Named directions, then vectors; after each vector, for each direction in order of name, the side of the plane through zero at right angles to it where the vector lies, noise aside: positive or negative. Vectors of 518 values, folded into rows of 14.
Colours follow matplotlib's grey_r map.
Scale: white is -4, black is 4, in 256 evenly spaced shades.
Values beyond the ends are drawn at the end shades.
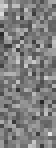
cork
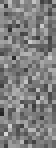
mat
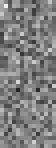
positive, negative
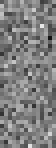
positive, positive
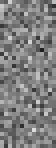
positive, positive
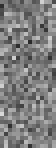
negative, negative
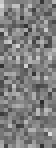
positive, positive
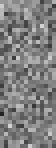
positive, positive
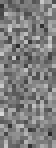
negative, negative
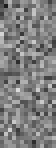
negative, positive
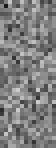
negative, positive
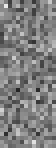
positive, negative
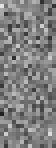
positive, positive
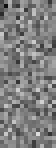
negative, positive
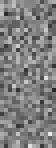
positive, positive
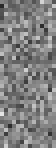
negative, negative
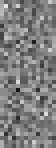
positive, negative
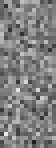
negative, positive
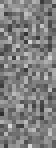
positive, positive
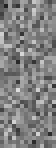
negative, positive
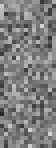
positive, positive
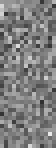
positive, positive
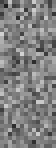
negative, positive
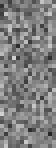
negative, negative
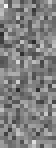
positive, negative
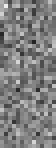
positive, negative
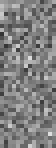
positive, positive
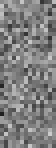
positive, positive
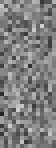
positive, positive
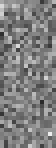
positive, positive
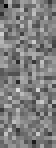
negative, positive
